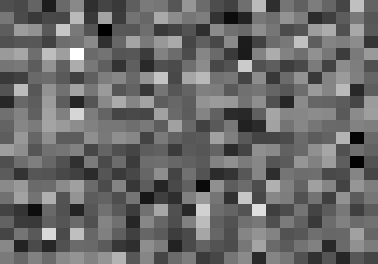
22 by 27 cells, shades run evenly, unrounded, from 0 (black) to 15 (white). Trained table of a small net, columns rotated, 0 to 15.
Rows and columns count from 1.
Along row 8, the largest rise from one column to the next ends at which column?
2
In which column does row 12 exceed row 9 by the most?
25
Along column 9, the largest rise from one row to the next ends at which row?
22
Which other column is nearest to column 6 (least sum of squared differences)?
20
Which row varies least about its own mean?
15
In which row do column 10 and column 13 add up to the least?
21
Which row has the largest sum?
5
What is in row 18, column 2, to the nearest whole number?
3
